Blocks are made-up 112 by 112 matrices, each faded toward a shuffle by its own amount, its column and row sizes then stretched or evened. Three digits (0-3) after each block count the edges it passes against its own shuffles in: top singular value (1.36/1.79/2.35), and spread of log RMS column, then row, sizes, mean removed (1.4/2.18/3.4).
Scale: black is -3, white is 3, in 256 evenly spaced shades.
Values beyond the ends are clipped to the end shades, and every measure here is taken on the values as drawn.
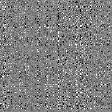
2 3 2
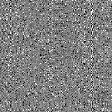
3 2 0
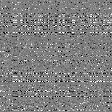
3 0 3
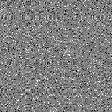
3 0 0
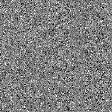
1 2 0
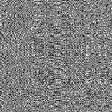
3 0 1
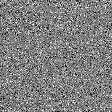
1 0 1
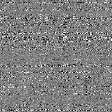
2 1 3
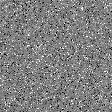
1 0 0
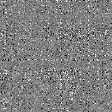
1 2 2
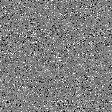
0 0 2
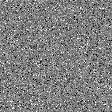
0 0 1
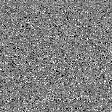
0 0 2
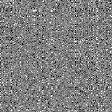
3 2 1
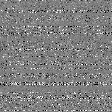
2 0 3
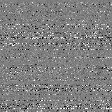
1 0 3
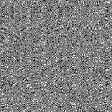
3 1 1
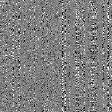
3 3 0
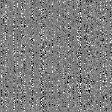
1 3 1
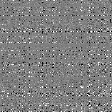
1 2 3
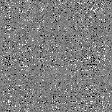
0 2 2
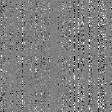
2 3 2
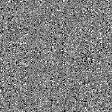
1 2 1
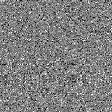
2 0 1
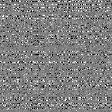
3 1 3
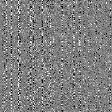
3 3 0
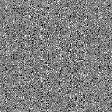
2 2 0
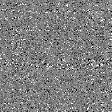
2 1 2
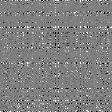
3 2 3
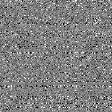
2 1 3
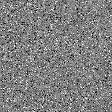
0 1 0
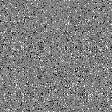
2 0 1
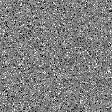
1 1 0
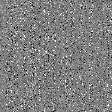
0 2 0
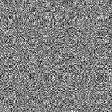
3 1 1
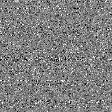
1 0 2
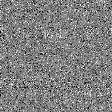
1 0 1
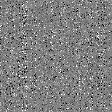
1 2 1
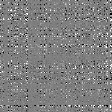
2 3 3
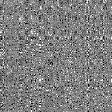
3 2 1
